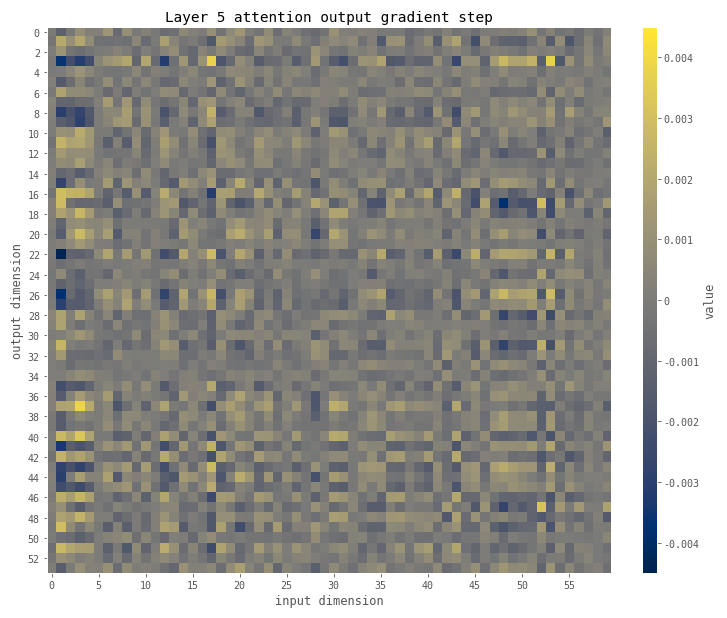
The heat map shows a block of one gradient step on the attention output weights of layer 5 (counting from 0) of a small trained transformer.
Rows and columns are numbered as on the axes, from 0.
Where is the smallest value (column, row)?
1, 22
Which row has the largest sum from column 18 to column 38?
37
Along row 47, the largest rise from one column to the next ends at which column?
52
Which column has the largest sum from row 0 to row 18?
3
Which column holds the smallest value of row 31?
48
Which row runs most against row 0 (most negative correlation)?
29
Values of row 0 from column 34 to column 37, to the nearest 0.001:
0 0 0 0
